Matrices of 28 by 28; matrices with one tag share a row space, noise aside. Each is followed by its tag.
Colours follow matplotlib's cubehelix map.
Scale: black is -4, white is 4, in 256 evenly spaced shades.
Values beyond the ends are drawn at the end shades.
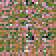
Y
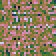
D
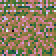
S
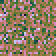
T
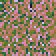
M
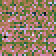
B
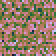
S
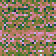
S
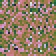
M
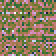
S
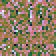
M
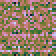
D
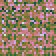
S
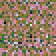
M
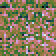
Y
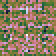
Y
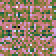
D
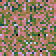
M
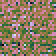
D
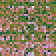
Y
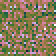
B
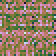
B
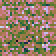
Y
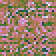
Y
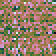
D
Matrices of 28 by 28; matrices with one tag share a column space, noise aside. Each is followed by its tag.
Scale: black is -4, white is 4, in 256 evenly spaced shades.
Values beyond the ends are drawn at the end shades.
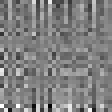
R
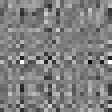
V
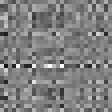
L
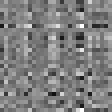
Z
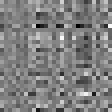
Z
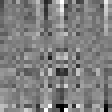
R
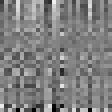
R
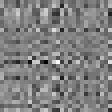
V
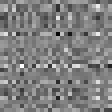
L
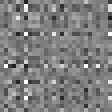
L
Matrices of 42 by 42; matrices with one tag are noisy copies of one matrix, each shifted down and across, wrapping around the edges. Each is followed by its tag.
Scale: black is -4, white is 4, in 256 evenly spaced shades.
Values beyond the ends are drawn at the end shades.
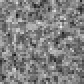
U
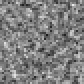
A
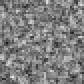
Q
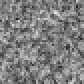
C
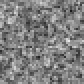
C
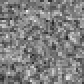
C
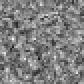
Q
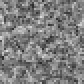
U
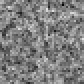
U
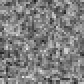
C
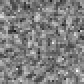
A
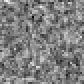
C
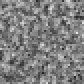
A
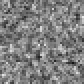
A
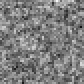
C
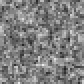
C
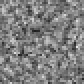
A
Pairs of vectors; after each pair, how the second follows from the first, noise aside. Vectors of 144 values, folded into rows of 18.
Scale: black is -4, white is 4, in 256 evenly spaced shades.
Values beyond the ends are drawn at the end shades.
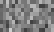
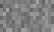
wrapped around, negated, shrunk.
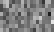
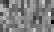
negated.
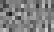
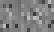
reversed, partly zeroed.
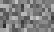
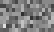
negated.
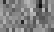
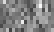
negated.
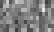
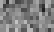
negated.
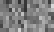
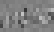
partly zeroed.
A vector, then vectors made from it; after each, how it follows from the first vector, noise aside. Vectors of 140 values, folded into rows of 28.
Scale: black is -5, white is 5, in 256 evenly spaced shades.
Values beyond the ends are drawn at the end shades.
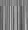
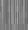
reversed, shrunk.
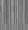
reversed, shrunk.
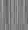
reversed, shrunk.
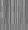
reversed, shrunk.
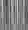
reversed.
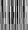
reversed, negated, scaled up.
